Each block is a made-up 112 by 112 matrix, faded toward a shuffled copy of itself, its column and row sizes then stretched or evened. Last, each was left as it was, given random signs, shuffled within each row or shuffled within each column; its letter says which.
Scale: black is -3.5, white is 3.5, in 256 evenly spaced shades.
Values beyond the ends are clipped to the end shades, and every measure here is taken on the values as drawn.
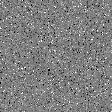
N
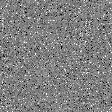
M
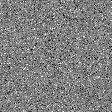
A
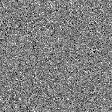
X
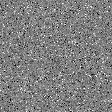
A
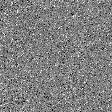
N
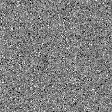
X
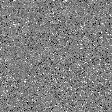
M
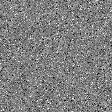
N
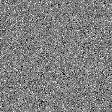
X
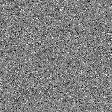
A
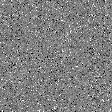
M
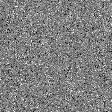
N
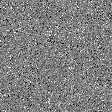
N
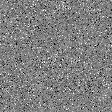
A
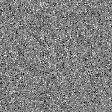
X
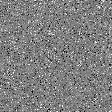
X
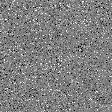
M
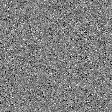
M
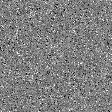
N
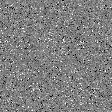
A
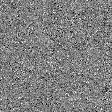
M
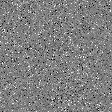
N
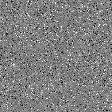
X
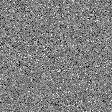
A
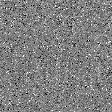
X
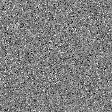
N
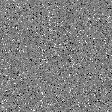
X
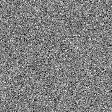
A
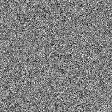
X
